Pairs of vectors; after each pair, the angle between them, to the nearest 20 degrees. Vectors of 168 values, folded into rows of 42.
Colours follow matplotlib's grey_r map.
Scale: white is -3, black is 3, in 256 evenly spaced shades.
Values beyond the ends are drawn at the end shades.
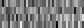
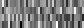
160 degrees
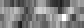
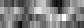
20 degrees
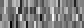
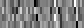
100 degrees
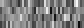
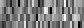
60 degrees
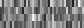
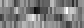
60 degrees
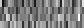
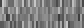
160 degrees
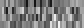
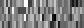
140 degrees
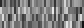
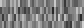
160 degrees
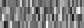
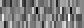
40 degrees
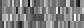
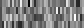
20 degrees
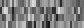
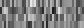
40 degrees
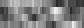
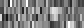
60 degrees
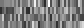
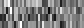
80 degrees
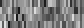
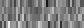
120 degrees
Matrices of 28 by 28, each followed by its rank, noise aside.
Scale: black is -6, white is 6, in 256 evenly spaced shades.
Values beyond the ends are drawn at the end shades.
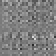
three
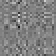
three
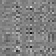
three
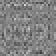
four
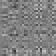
three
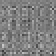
three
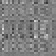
two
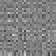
three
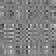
two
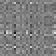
two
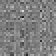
four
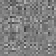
four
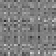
two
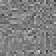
six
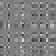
two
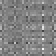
two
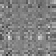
three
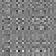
two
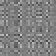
two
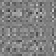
three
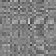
three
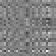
two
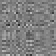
three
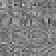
four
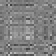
two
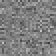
six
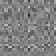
three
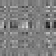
two
